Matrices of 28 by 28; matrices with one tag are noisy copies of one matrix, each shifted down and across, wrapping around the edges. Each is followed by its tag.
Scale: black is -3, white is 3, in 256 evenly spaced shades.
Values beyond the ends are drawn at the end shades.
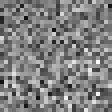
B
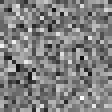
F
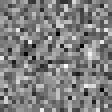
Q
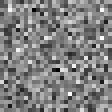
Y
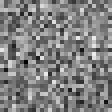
B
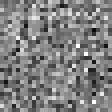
B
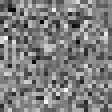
Y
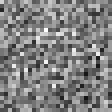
B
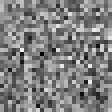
B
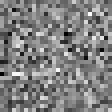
Q
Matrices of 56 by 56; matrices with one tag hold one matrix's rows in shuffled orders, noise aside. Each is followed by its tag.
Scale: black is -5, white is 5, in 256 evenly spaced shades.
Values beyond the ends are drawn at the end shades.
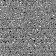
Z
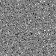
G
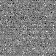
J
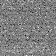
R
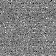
J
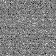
J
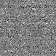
J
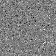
G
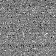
J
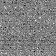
Z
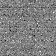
Z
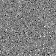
G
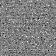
R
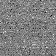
J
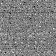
Z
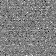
R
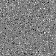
G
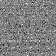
R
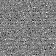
J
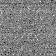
Z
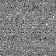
J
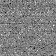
Z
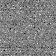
Z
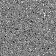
G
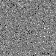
G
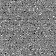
Z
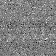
J
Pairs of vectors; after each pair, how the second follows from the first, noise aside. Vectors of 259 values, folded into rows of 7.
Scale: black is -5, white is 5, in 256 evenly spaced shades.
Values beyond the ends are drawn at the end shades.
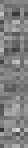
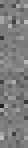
wrapped around, negated, partly zeroed.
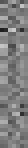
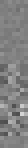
negated, partly zeroed.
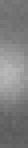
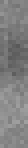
wrapped around, negated, shrunk.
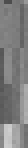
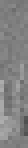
wrapped around, negated, partly zeroed.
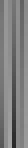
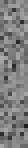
shuffled.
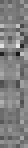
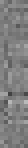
reversed, shrunk.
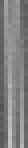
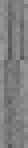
wrapped around, negated, shrunk.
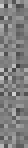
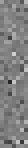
reversed, partly zeroed.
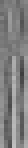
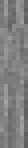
wrapped around, negated, shrunk.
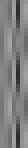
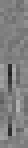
reversed, partly zeroed.
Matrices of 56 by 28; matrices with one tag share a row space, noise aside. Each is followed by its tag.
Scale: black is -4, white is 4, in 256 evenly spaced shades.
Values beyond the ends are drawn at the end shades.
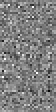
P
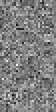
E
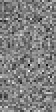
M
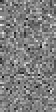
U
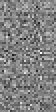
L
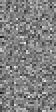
U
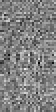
L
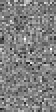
U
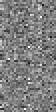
U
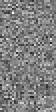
E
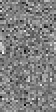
U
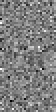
U
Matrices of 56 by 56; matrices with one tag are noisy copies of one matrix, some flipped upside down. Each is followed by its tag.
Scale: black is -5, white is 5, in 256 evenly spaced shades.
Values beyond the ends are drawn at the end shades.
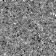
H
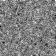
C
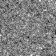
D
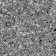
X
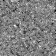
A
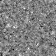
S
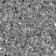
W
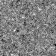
A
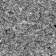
X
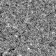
S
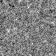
S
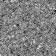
A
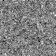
H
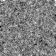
C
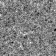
X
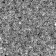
W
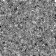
C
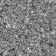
S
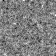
H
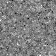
D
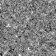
S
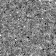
D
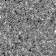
W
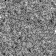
W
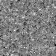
A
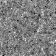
H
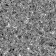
S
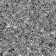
S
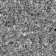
X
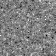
D
